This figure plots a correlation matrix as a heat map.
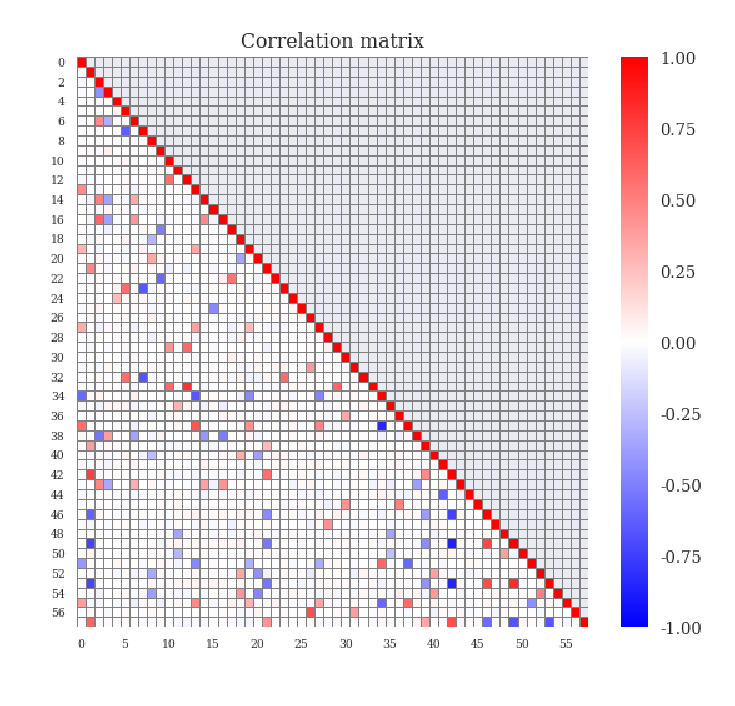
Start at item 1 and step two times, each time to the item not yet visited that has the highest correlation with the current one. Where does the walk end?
57
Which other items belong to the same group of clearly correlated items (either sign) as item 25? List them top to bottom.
15
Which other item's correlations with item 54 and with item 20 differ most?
52
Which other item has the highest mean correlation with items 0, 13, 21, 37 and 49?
55
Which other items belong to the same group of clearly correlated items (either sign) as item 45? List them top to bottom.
30, 36
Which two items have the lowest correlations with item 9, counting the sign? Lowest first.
22, 17
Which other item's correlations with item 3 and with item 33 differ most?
12
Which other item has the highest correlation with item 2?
16
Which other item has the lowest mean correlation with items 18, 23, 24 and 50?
7
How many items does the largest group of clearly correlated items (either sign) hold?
8
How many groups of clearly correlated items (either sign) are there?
14
